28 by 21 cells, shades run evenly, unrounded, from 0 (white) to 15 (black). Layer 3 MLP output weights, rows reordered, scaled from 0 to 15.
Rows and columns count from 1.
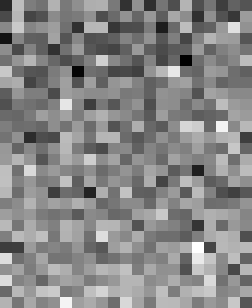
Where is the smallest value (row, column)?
23, 17
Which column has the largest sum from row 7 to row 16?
4
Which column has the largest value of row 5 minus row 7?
15
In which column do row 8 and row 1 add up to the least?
2
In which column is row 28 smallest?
6
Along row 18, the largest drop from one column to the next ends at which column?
9
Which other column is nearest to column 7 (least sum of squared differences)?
12
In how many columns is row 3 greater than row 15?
15
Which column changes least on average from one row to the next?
13
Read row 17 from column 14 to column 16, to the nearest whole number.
11 8 4
